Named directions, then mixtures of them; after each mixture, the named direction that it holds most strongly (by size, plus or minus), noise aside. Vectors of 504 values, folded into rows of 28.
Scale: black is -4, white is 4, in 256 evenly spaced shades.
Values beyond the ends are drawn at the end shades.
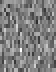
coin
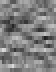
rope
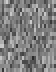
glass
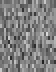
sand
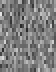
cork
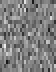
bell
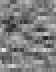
rope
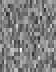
coin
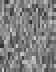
glass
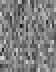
cork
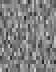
sand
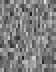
glass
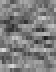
rope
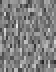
coin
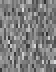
sand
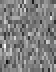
bell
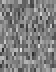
cork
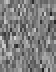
bell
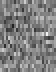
sand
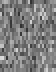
cork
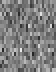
cork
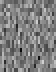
coin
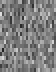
cork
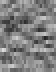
rope
